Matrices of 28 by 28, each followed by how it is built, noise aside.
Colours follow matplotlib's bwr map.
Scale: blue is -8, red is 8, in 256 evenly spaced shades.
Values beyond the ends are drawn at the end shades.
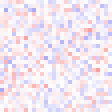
noise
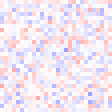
repeating columns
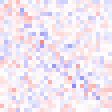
banded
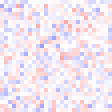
noise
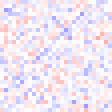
Hankel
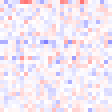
uneven rows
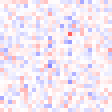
uneven columns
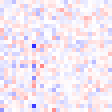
uneven columns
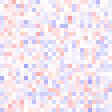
blocks
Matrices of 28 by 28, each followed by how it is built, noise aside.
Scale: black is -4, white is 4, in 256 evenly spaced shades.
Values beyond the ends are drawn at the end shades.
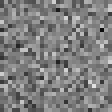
repeating rows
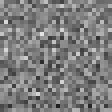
repeating columns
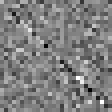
diagonal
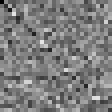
diagonal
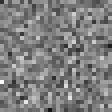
noise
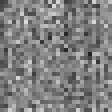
blocks
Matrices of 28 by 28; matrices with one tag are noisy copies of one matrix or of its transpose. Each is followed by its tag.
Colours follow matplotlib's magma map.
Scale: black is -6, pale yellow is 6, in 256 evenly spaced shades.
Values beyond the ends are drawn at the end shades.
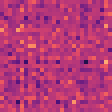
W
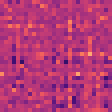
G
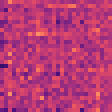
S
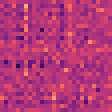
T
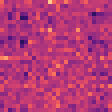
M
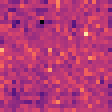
M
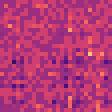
G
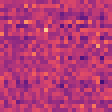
W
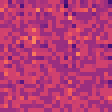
S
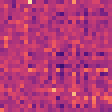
G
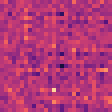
G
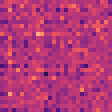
S
